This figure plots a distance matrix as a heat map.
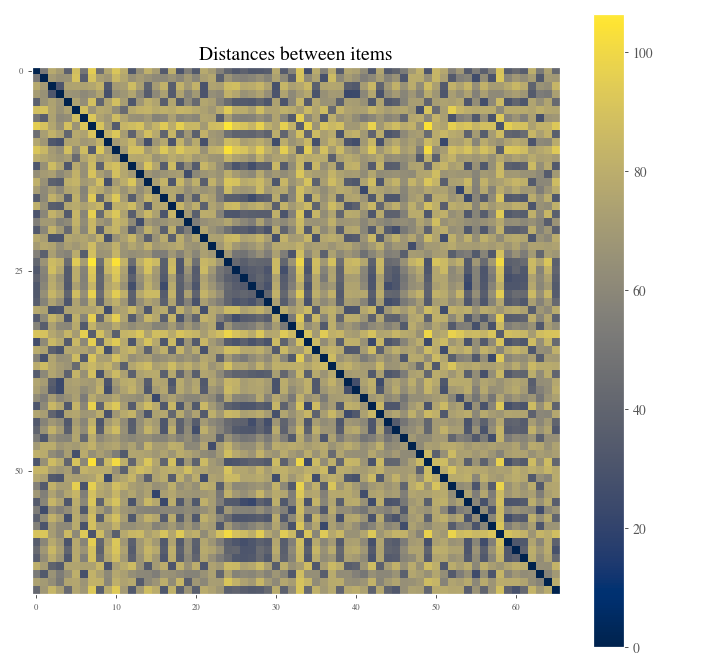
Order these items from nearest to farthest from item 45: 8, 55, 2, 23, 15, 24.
8, 24, 23, 55, 15, 2
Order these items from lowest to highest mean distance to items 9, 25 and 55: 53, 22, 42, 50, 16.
16, 42, 53, 22, 50
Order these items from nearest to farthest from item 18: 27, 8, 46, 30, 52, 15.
27, 8, 46, 52, 15, 30
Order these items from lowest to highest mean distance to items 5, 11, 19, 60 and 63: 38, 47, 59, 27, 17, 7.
27, 59, 38, 47, 17, 7
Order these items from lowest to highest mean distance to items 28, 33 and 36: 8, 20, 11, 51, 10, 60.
20, 60, 8, 10, 51, 11
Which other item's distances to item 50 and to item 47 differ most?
22
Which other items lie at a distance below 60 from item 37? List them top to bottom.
5, 11, 48, 50
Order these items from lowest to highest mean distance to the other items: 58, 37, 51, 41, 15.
41, 51, 15, 37, 58
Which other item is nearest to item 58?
7
